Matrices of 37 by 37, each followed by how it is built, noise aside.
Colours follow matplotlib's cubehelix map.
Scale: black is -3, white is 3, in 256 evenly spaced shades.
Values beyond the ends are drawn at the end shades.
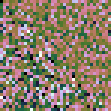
lower triangular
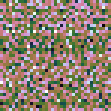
repeating columns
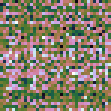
blocks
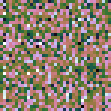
low rank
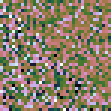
lower triangular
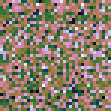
repeating columns
